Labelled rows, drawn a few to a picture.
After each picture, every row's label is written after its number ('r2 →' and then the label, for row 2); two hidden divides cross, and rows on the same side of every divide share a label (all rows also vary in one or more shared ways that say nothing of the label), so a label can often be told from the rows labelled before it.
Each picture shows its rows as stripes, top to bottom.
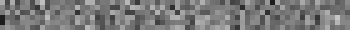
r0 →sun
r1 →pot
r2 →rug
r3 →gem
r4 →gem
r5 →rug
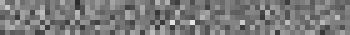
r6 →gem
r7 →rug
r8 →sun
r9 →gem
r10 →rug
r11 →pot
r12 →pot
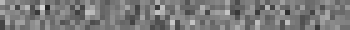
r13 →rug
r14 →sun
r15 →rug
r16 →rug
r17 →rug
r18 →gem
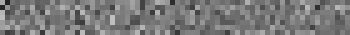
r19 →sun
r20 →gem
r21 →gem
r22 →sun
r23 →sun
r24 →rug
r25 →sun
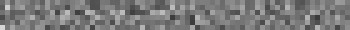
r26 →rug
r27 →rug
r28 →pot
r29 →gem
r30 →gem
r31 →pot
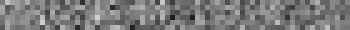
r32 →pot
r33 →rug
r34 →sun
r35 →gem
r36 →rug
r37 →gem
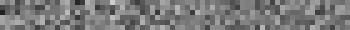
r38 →sun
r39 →pot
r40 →sun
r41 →gem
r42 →rug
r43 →pot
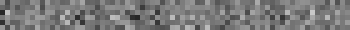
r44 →sun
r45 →sun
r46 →pot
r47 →gem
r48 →sun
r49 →sun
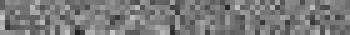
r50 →gem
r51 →sun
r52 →gem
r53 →pot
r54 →gem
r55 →sun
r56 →sun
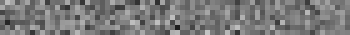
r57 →pot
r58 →rug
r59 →gem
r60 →gem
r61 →sun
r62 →gem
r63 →rug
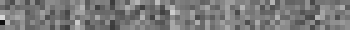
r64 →rug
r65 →gem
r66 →rug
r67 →rug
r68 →rug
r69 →rug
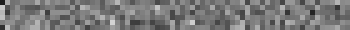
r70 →gem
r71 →pot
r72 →gem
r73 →sun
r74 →sun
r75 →gem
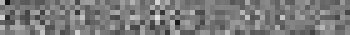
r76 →sun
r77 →pot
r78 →gem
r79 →pot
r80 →gem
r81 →gem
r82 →rug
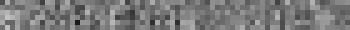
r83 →pot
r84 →sun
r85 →rug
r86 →rug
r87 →gem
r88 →rug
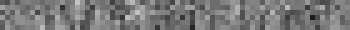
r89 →sun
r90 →pot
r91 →rug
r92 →gem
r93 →gem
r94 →gem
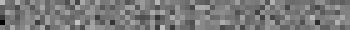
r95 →rug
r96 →gem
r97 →pot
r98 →sun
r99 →rug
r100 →sun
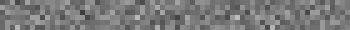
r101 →sun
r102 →rug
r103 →pot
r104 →sun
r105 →gem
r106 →rug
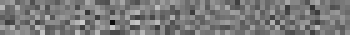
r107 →pot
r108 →rug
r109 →gem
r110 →gem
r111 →rug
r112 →sun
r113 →rug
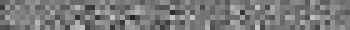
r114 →sun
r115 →rug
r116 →sun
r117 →pot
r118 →sun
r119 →gem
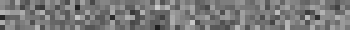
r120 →rug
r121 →pot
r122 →rug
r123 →gem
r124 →pot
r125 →sun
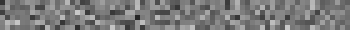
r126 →sun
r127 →pot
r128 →gem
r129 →gem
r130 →rug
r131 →pot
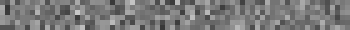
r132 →sun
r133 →sun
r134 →sun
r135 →pot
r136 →gem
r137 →gem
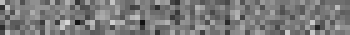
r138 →sun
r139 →gem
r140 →gem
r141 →sun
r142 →sun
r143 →gem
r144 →pot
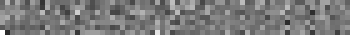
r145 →rug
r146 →pot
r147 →rug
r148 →rug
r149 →gem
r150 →pot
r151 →gem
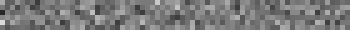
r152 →rug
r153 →pot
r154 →gem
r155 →gem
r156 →pot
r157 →pot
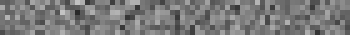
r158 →gem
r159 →gem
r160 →gem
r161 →rug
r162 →pot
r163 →gem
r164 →gem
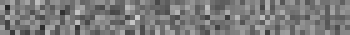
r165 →sun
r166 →sun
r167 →pot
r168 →pot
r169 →sun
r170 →sun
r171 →rug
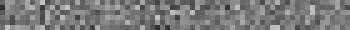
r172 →gem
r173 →sun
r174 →pot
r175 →gem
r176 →gem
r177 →rug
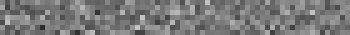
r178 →sun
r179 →pot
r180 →pot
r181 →rug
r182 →rug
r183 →pot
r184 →sun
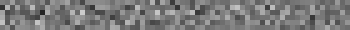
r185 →sun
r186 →rug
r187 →pot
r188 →rug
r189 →sun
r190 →gem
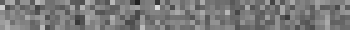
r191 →sun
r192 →pot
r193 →rug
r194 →gem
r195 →rug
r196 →rug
